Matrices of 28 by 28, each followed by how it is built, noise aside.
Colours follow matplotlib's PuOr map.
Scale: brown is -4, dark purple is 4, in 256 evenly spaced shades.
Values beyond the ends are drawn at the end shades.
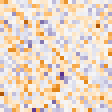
Toeplitz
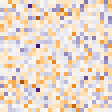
noise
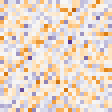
Hankel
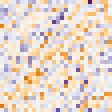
Hankel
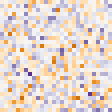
noise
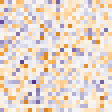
noise
